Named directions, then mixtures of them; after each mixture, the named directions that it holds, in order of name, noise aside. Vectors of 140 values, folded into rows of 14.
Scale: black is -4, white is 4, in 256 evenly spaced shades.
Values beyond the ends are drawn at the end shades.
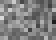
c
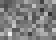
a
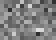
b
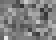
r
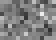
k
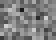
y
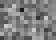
y.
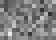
a.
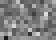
a, b, r.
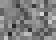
a, k, r.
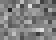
b.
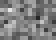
a, c, y.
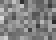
c.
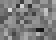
b.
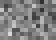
a, c.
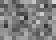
a, k, r.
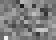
b, r.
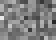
c, k.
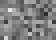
c, r, y.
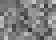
k, r.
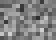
a, b, y.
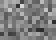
a, b, c.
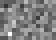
a, y.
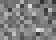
b.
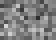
a, b, y.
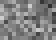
b, c.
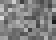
c.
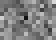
a, k, r.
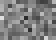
c, k.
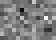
k, y.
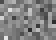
c, r.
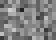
y.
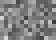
c, k, r.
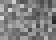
c.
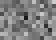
a, k, r.
